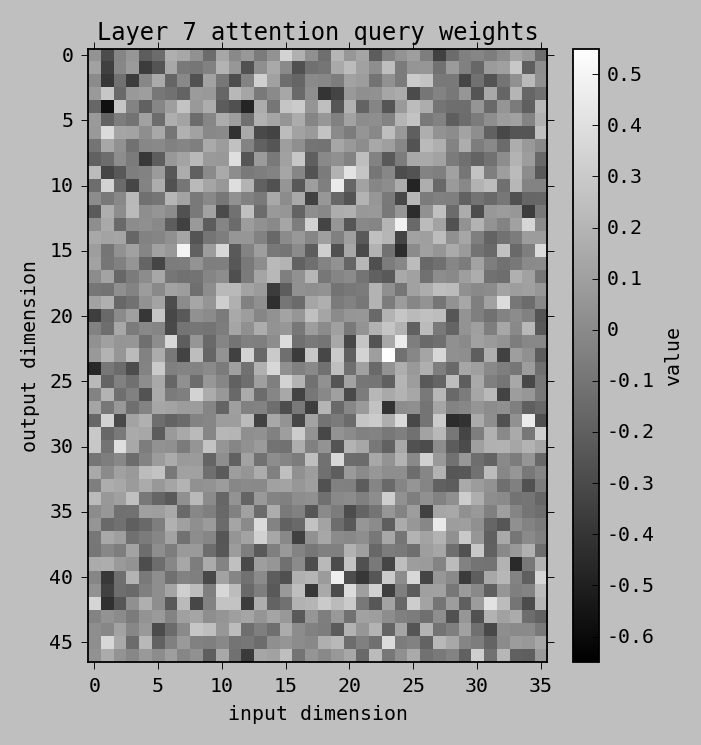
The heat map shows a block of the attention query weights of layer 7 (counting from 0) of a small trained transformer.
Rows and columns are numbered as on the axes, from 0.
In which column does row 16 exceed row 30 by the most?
25
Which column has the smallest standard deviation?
9
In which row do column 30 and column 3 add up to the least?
2
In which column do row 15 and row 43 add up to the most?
7
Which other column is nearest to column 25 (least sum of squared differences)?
13
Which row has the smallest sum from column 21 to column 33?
11
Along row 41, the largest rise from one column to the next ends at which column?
20
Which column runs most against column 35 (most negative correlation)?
21
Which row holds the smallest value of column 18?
3
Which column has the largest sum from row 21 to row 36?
24
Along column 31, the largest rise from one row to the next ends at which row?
42
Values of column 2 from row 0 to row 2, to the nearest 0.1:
0 0 -0.1
